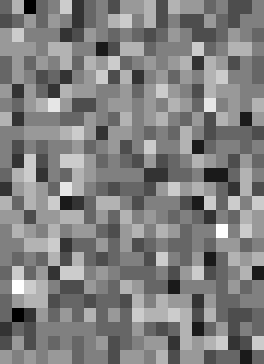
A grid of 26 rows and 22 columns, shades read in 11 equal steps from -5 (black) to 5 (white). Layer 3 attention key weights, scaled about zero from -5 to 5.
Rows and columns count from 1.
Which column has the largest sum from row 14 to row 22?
2
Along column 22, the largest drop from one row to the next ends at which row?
20
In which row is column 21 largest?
17
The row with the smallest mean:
24
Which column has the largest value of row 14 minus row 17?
6
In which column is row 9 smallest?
21
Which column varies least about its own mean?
8
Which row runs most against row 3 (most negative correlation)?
12
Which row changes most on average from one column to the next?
15
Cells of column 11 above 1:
6
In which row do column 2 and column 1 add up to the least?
23
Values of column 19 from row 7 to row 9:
1 0 2
